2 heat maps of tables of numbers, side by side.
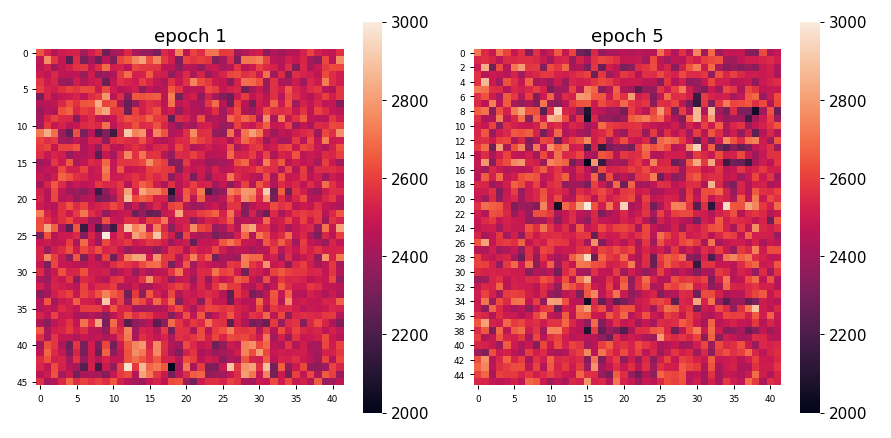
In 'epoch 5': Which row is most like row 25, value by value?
3
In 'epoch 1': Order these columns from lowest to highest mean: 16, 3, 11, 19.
19, 3, 11, 16
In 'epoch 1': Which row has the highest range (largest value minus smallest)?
43
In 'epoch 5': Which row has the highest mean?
21
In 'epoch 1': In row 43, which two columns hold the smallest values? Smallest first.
18, 8
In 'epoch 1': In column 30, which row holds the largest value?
41
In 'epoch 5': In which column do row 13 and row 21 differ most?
15
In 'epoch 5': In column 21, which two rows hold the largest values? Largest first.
6, 29
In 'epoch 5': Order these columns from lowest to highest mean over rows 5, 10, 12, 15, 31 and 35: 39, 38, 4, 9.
39, 4, 9, 38
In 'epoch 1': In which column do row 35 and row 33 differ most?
26
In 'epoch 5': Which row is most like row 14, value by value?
40
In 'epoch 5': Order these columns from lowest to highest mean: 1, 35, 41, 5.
35, 41, 5, 1
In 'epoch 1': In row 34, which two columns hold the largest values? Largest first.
9, 34
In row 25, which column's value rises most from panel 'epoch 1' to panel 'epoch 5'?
25
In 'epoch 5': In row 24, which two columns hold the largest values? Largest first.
38, 9
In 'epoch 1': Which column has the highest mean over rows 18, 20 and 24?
12
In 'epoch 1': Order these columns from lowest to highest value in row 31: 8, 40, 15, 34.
8, 34, 40, 15
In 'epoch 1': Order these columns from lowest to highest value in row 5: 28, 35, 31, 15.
28, 31, 15, 35
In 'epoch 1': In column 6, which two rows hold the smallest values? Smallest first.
24, 43
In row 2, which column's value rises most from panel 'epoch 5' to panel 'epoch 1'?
9
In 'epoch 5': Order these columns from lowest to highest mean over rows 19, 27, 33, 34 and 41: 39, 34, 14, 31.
34, 14, 39, 31
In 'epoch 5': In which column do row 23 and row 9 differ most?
30
